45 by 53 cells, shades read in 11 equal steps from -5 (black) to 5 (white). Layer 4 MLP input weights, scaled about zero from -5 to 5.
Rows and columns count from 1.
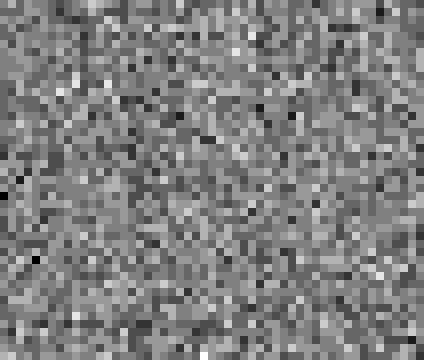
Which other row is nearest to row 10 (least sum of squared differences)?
40
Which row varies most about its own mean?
33
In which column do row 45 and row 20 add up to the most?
26
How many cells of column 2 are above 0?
16
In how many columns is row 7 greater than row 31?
21
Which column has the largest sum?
32
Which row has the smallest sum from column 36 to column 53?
39
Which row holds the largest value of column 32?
5
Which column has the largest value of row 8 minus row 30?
53
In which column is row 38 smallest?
43
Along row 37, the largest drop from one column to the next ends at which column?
24
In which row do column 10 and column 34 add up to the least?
3
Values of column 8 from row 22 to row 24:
-1 0 0
